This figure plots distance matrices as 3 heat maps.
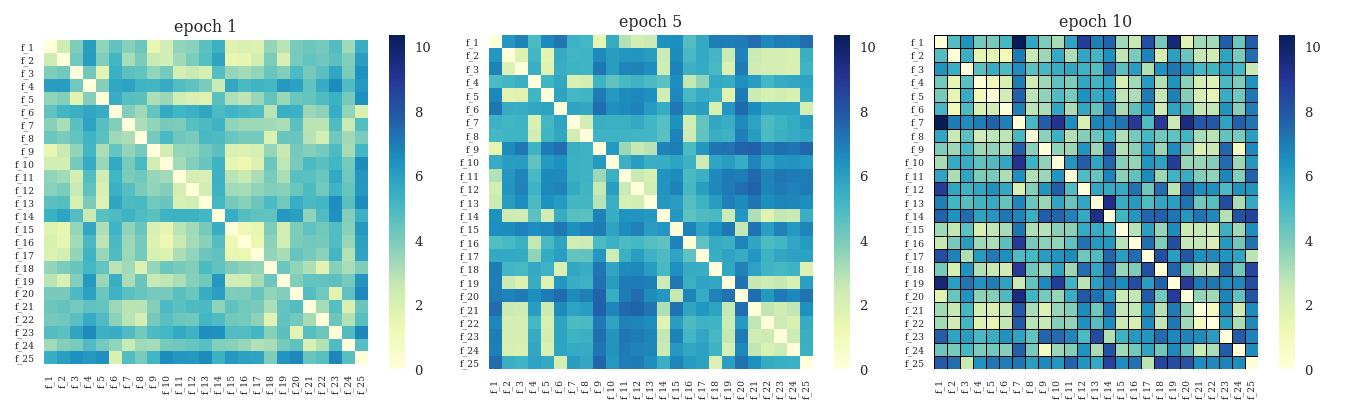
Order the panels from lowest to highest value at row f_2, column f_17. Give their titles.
epoch 1, epoch 5, epoch 10
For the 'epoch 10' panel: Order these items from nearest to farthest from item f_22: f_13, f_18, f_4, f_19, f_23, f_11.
f_4, f_18, f_11, f_13, f_23, f_19
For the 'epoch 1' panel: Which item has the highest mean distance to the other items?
f_25
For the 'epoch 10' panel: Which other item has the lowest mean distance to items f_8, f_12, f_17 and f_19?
f_7
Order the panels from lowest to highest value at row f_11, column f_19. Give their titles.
epoch 1, epoch 10, epoch 5
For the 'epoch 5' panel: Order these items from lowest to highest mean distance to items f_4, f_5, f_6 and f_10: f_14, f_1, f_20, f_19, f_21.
f_14, f_19, f_21, f_1, f_20
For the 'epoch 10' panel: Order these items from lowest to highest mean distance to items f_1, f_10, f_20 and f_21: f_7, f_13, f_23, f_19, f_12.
f_13, f_23, f_12, f_19, f_7
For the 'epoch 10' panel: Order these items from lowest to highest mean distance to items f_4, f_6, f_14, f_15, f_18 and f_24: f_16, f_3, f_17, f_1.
f_16, f_1, f_3, f_17
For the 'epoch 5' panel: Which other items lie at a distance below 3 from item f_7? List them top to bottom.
f_4, f_8, f_16
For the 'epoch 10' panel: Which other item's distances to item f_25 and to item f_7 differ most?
f_19
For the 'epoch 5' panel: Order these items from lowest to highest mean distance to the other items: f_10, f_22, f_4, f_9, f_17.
f_22, f_4, f_17, f_10, f_9
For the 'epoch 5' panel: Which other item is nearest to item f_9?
f_1
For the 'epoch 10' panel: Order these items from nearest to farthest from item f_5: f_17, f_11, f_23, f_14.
f_11, f_23, f_14, f_17
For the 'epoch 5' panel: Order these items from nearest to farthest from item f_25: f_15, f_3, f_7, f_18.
f_18, f_3, f_7, f_15
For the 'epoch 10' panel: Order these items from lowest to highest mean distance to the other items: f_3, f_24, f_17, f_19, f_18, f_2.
f_2, f_24, f_18, f_3, f_17, f_19
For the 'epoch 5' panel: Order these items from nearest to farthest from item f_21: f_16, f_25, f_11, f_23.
f_23, f_16, f_25, f_11
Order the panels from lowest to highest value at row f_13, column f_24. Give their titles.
epoch 10, epoch 1, epoch 5
